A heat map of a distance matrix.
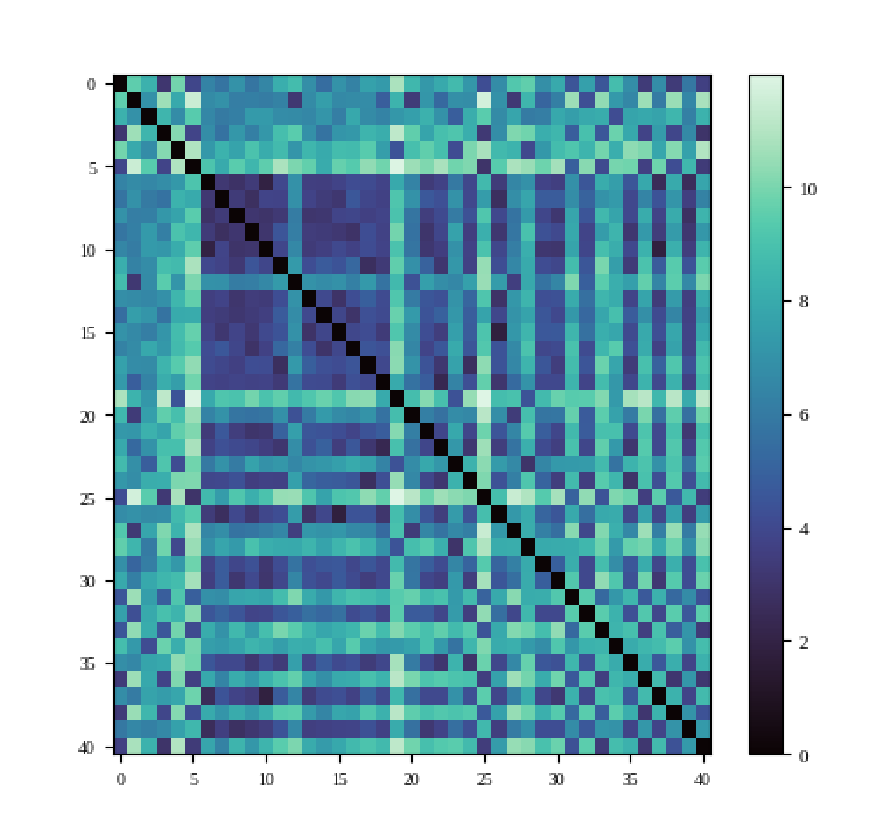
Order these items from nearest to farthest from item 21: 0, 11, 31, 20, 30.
30, 11, 20, 0, 31
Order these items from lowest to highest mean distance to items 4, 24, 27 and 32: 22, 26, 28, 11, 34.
22, 11, 26, 28, 34
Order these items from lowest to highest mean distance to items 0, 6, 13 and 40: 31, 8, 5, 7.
7, 8, 31, 5
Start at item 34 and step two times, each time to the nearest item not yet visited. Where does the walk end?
23
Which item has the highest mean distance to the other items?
19
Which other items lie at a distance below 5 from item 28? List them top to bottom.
4, 19, 23
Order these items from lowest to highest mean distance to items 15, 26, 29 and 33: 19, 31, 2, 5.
2, 31, 5, 19
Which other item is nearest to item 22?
18
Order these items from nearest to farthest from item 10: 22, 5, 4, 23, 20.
22, 20, 23, 4, 5
